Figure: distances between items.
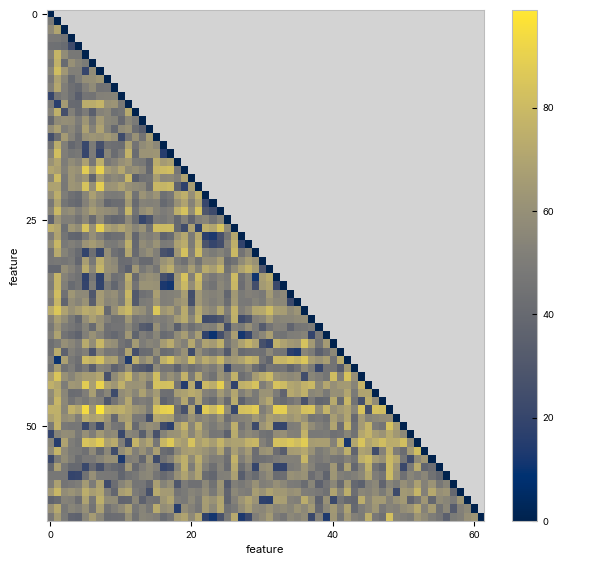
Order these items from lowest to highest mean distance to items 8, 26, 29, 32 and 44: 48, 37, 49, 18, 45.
18, 37, 49, 45, 48
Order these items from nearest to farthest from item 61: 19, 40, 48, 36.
36, 40, 19, 48
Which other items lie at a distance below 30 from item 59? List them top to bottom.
30, 31, 40
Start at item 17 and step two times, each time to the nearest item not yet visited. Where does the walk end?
16
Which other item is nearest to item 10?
54
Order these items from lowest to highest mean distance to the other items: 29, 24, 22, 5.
29, 22, 5, 24
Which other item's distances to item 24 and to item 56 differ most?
3
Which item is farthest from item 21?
7
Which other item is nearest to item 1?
42
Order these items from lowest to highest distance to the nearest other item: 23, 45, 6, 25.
23, 45, 25, 6
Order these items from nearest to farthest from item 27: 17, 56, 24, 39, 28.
39, 28, 24, 56, 17
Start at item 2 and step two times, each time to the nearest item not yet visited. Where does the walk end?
41
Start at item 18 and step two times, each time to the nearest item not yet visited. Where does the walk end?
57
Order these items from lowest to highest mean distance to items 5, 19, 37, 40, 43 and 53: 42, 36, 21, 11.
21, 11, 42, 36
